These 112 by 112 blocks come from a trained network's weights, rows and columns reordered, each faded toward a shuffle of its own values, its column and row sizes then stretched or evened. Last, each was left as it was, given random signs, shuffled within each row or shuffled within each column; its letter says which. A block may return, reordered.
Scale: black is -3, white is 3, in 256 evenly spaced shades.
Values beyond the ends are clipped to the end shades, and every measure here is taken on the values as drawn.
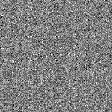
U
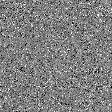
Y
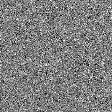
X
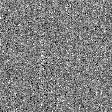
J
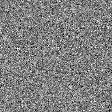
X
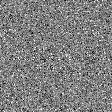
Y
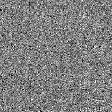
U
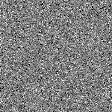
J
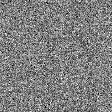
J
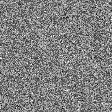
X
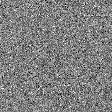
X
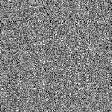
U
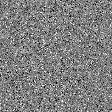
J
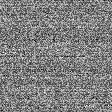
Y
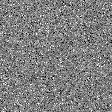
Y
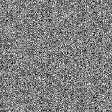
U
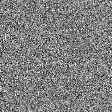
X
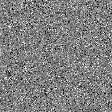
U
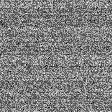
U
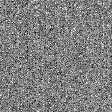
J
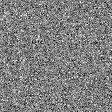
Y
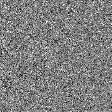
J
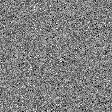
X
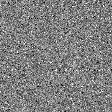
Y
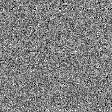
X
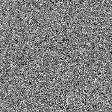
X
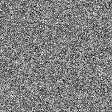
J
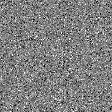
X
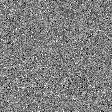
Y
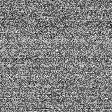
U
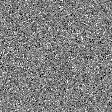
Y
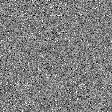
Y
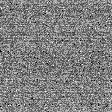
U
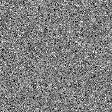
X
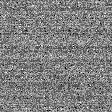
Y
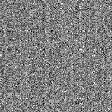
U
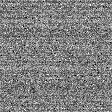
Y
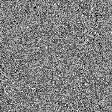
X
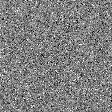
Y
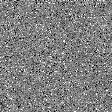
X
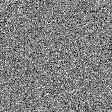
Y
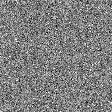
J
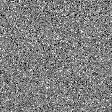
Y
